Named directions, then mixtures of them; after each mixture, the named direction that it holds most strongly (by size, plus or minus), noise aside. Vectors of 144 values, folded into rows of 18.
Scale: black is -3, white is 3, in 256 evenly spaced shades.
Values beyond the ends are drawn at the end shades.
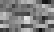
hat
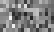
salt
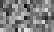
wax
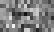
salt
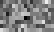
wax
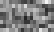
hat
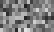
wax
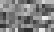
hat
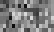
salt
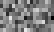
wax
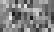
salt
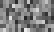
wax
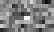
hat
